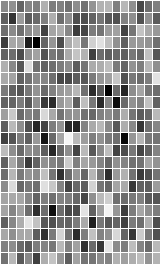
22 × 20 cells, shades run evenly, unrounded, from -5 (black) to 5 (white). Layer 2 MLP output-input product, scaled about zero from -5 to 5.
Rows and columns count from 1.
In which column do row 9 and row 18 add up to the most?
11
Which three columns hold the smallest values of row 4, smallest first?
5, 4, 1
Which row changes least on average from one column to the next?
17
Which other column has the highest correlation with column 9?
10
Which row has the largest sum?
22
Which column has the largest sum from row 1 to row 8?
19
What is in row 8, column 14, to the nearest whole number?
-5
